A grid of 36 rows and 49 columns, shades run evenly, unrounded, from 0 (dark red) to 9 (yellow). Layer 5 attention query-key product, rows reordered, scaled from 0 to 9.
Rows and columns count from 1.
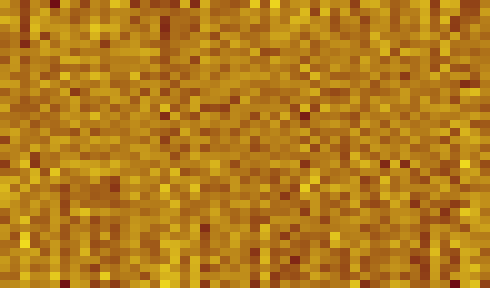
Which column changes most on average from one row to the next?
31
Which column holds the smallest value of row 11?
47
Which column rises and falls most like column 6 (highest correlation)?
18
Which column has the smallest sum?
46
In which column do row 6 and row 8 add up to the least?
3
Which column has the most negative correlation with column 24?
12
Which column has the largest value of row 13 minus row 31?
43
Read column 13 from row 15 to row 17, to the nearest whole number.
4 5 4
